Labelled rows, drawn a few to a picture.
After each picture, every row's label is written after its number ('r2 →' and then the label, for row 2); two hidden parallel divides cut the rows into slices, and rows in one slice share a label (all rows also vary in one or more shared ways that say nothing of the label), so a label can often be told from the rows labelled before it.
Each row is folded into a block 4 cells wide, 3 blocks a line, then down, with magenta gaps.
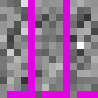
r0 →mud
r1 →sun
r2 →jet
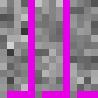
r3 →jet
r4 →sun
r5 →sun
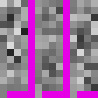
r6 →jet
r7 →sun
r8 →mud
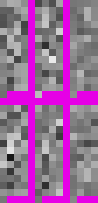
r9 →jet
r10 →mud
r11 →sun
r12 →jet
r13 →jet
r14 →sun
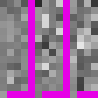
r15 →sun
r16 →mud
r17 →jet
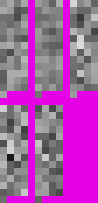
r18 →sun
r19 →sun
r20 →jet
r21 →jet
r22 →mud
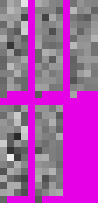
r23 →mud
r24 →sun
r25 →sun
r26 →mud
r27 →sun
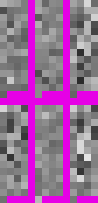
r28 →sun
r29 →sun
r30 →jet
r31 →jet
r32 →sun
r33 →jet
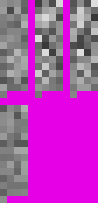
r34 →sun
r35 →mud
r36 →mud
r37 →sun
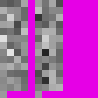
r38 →mud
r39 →jet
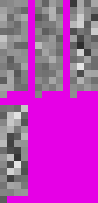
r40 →sun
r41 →sun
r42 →mud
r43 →mud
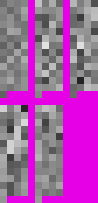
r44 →sun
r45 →jet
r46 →jet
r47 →jet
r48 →sun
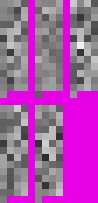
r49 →jet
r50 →sun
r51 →jet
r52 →jet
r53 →jet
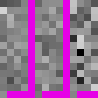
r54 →sun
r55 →sun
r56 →jet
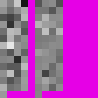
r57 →jet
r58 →sun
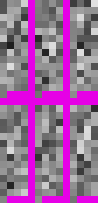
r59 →mud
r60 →jet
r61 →mud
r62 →jet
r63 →mud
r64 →jet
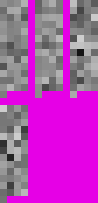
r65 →sun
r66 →sun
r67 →jet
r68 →jet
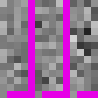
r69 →sun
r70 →sun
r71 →mud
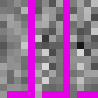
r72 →sun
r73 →mud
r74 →mud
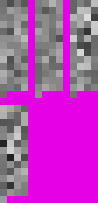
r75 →sun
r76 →sun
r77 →mud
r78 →jet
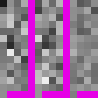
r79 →mud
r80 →mud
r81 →sun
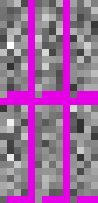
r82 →jet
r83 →mud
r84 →jet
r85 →mud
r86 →sun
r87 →jet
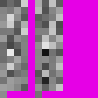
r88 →mud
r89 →jet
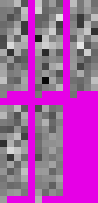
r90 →jet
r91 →jet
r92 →jet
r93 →jet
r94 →sun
